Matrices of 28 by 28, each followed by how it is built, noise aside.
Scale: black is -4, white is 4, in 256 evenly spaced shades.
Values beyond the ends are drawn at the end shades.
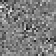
block diagonal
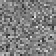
noise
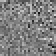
upper triangular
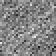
Hankel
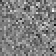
upper triangular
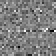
uneven rows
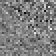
upper triangular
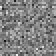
blocks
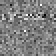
uneven rows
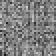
blocks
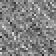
Toeplitz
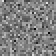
noise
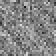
Toeplitz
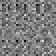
low rank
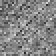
Hankel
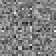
low rank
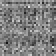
blocks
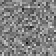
blocks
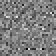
uneven rows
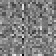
low rank
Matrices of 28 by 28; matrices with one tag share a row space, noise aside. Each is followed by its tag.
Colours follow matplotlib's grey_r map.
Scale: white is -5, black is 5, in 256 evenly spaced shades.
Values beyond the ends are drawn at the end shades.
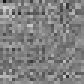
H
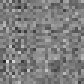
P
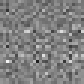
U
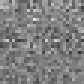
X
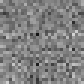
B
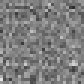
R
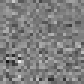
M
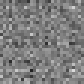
R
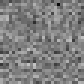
X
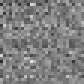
R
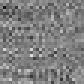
H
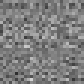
R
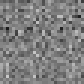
U
